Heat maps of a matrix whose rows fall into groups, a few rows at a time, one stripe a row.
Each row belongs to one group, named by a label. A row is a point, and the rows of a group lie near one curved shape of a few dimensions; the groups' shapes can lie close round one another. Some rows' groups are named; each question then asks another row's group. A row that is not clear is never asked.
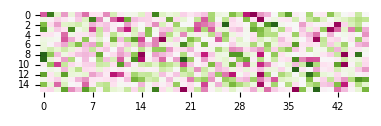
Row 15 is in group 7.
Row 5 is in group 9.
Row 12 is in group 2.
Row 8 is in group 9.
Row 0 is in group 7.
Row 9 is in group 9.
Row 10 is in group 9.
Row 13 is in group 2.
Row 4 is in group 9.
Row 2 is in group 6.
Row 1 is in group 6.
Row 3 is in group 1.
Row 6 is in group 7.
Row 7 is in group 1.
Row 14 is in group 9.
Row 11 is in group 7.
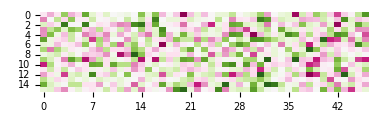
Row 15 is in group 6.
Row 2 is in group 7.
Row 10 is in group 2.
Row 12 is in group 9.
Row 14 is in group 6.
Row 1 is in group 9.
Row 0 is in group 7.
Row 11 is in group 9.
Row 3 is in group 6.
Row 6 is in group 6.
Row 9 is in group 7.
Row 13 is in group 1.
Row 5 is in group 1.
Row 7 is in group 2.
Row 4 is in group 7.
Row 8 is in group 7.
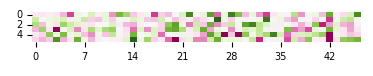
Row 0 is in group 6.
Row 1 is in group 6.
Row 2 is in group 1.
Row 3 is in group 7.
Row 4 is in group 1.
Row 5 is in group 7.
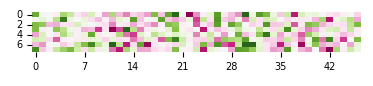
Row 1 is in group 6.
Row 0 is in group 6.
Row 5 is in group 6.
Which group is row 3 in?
7
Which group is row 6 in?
7
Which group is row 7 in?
7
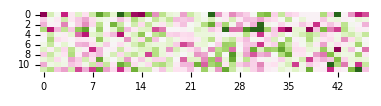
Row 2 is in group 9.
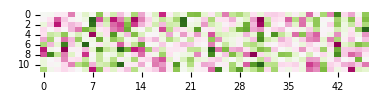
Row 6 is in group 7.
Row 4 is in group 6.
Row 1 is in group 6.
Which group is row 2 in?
6
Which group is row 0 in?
6
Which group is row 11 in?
6
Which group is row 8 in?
7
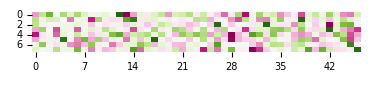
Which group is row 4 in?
9
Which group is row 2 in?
6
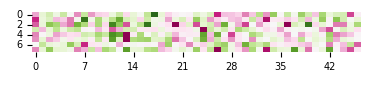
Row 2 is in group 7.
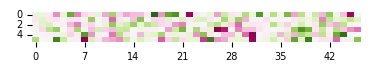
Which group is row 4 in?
6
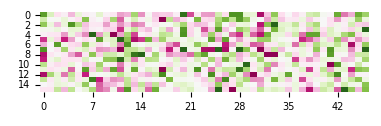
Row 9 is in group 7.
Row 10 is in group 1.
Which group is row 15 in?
9
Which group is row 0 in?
9
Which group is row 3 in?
9
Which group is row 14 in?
9
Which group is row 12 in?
7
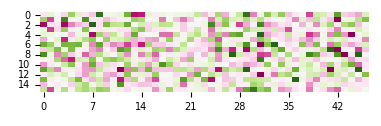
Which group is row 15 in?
7
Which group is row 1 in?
7
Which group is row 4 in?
6
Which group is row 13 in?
7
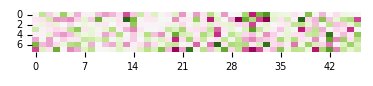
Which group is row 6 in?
6
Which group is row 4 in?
6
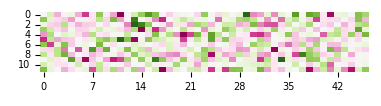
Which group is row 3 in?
9
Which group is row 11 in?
6
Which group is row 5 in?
7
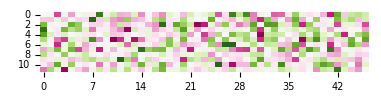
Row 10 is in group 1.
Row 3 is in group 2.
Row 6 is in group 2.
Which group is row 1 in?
6
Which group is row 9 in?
7
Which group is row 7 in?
1
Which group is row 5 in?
6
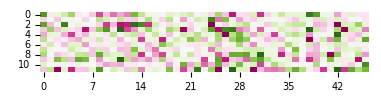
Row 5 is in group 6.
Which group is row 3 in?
9
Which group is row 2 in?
7
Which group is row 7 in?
7
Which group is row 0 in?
2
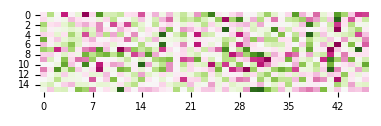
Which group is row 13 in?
6
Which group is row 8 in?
7
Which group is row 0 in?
7
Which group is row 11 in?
1
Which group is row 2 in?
2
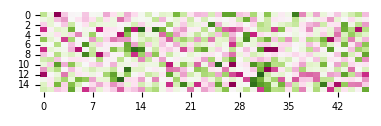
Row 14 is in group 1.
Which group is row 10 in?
1
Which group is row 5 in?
1
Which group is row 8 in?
9
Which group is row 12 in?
9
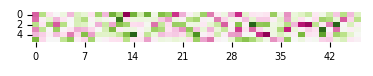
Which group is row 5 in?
7
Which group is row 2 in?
9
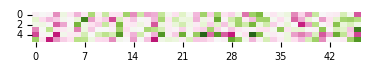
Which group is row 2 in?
9
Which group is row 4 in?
9
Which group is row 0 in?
9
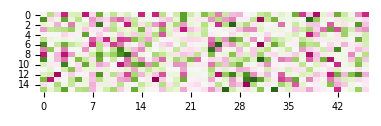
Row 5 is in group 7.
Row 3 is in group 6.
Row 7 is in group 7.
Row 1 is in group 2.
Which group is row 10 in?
7
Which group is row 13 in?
7
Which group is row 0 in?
7
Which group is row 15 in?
6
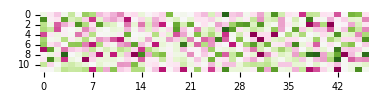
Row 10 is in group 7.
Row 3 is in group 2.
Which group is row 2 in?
1
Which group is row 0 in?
6
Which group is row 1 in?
2
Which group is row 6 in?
7
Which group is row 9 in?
7
